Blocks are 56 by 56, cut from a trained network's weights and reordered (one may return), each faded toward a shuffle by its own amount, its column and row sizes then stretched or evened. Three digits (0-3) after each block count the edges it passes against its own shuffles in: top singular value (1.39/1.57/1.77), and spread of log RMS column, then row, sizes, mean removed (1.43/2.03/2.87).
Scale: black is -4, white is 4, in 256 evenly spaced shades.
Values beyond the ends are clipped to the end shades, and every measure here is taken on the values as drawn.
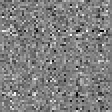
2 2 2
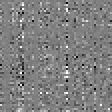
1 3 2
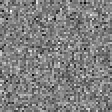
0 0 0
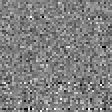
2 1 2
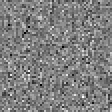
0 2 0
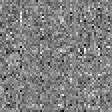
2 2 1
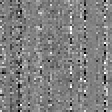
2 3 1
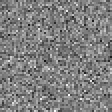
0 0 0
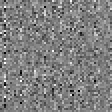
1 2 1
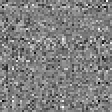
2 1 2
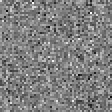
0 1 0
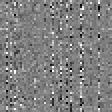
2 3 1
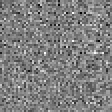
3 1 2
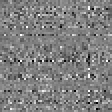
2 1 3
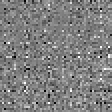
2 2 2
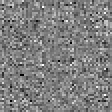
1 2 1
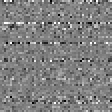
1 1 3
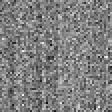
1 0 0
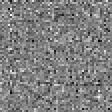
0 1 2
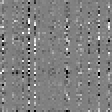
2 3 1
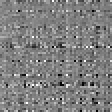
2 1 3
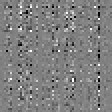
2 3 2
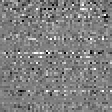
0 1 3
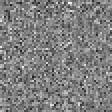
1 1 0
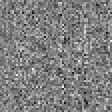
2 2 0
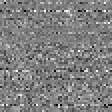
0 0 3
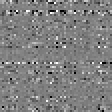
1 2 3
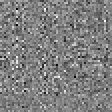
2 2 1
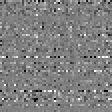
1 1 3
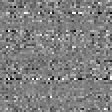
1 1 3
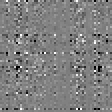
2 3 2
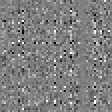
3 3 2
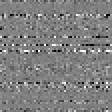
1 1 3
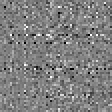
1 2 2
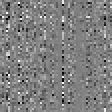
1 3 1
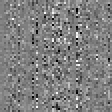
1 3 0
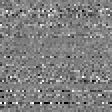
1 0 3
